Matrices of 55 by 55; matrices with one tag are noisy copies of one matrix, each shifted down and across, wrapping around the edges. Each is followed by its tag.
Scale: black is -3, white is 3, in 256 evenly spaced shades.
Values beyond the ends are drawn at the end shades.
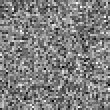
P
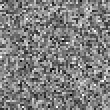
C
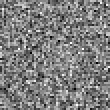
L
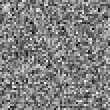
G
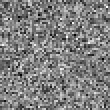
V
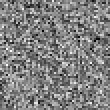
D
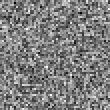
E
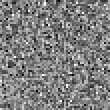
L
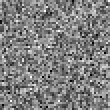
P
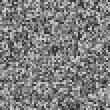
P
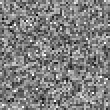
V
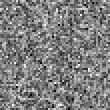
C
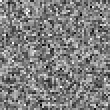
C
